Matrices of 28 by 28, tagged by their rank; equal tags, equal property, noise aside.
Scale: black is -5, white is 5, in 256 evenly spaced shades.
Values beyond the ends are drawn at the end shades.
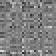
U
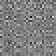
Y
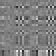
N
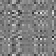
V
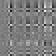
N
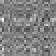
U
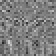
Y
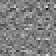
Y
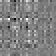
V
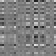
N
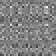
Y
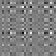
N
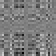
V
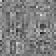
Y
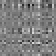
V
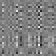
V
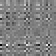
V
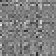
Y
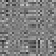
U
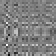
U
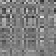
V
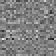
Y
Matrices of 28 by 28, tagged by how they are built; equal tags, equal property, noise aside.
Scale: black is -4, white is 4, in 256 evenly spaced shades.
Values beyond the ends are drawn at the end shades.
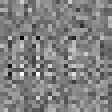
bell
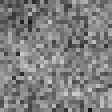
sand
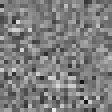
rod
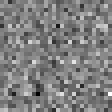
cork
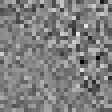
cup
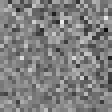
cup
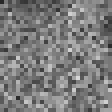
sand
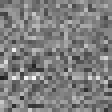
bell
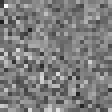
rod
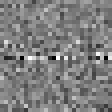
cork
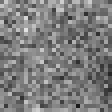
sand
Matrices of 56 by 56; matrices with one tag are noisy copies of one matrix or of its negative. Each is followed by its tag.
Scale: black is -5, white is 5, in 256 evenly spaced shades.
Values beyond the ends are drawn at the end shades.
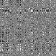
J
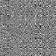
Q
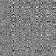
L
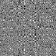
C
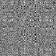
C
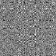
C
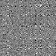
Q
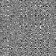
Q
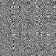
L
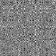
C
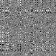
J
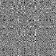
C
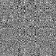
C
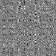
C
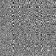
L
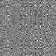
Q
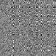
L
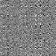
Q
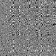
L
